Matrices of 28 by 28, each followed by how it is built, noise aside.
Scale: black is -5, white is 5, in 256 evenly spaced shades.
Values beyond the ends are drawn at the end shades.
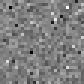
sparse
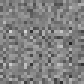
low rank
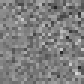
upper triangular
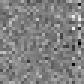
uneven columns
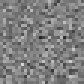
low rank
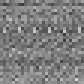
repeating columns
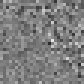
upper triangular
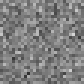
repeating columns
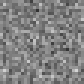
repeating columns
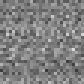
repeating columns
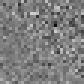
upper triangular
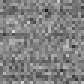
blocks
